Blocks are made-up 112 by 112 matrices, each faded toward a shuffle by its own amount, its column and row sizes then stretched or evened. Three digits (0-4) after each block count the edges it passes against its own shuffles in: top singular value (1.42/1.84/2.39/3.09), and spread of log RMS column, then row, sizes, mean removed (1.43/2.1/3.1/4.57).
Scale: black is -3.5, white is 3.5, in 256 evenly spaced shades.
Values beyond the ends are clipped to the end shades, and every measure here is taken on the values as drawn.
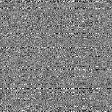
3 1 3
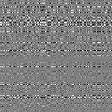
4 0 4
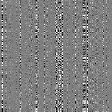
4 4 1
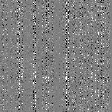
2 4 1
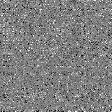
2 0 2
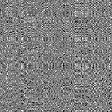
4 2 1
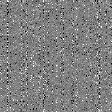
2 3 0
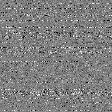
1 0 3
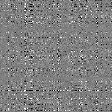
3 3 3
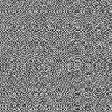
4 0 3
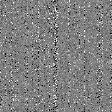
1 3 0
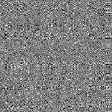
3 1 2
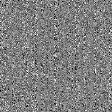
0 3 0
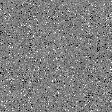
0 1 1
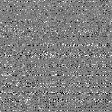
3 0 3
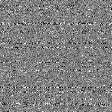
2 1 3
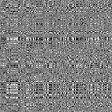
4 1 3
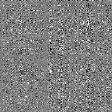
0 3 3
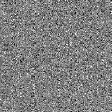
2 2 0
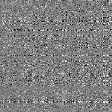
3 1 3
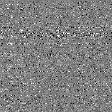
0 1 3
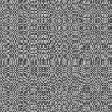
4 3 1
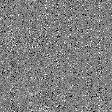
0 2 1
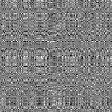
4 1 3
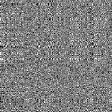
3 2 2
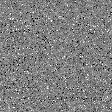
0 0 1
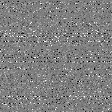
1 0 3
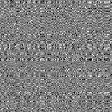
4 0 3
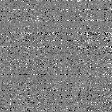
0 2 3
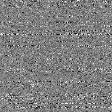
0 1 3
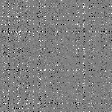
2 3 2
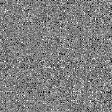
2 2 2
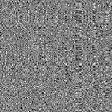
3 1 1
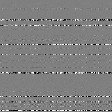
4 0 4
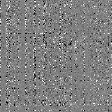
2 3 2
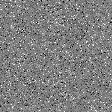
0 0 0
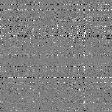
3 2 3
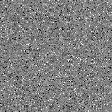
2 0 1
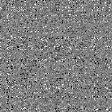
1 2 2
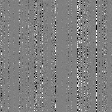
2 4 0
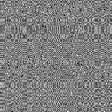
4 0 0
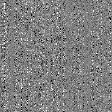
1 3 0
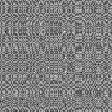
4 0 2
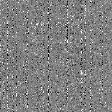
1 3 0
